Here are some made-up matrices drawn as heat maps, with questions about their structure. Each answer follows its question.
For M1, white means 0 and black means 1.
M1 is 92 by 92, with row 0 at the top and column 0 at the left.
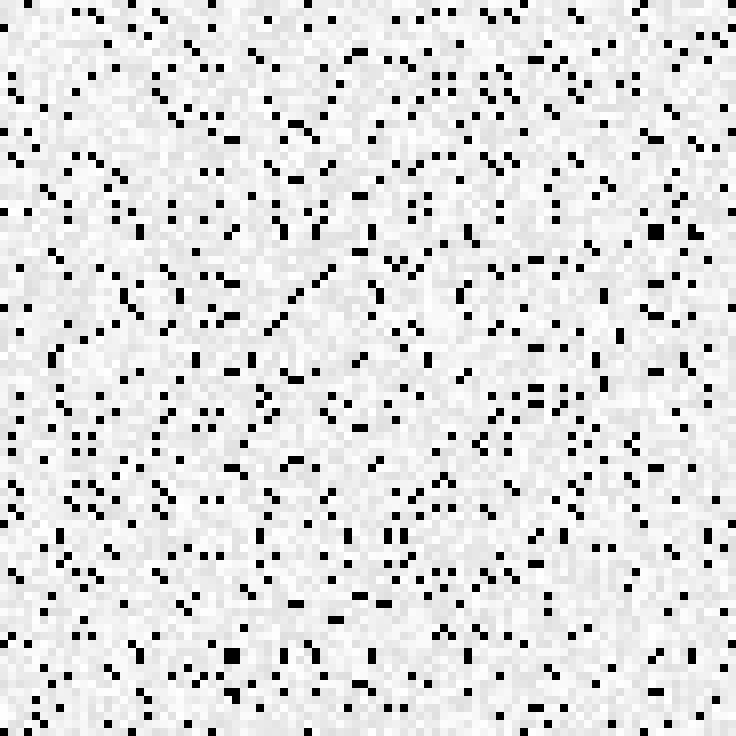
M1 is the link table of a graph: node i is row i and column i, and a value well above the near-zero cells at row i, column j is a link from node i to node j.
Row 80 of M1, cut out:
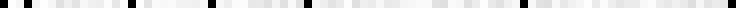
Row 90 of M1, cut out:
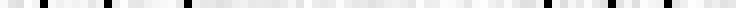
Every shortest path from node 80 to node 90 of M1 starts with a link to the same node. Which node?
node 26
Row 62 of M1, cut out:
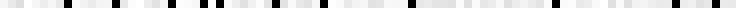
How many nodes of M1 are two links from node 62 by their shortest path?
4
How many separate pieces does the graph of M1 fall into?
3
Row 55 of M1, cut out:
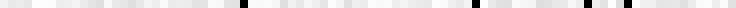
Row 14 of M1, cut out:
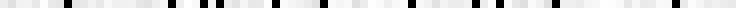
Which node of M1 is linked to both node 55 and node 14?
node 59
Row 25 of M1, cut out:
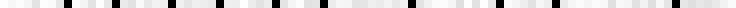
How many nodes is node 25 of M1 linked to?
10
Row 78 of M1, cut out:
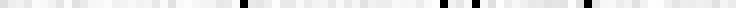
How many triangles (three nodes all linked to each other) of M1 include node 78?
6
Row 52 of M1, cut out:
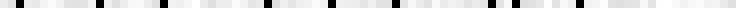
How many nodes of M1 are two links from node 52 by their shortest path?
1
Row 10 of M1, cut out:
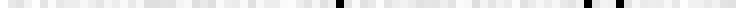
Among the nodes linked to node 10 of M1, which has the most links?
node 73
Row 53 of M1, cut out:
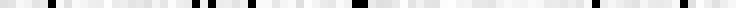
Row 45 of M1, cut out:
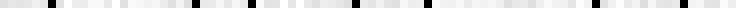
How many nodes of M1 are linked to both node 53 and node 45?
6
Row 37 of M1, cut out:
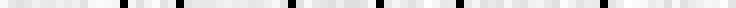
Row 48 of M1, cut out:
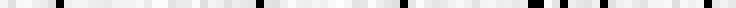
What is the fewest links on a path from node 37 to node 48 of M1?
2
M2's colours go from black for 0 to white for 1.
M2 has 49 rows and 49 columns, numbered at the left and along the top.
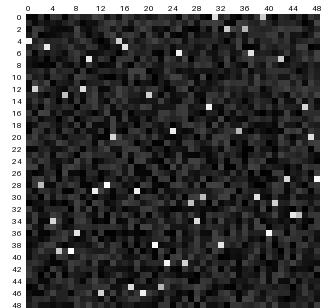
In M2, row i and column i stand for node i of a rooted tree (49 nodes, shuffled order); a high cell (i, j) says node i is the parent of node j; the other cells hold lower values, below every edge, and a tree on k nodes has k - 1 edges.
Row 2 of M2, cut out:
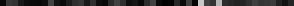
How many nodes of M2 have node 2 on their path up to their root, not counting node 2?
8
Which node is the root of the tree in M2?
34
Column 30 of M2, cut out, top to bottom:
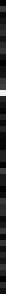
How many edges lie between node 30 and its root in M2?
3
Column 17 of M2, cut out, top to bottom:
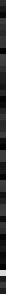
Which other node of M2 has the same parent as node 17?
22
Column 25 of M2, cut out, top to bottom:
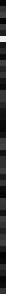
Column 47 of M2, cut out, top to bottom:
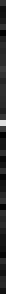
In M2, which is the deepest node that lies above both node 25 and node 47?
13
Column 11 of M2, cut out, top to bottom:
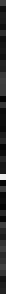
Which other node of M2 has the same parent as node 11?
18
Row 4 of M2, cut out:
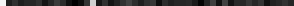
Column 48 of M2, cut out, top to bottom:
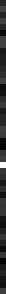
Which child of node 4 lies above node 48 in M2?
0
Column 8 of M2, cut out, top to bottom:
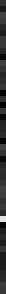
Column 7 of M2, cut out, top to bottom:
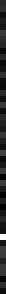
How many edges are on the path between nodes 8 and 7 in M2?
8
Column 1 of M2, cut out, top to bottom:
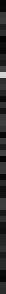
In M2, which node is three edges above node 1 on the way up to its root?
15
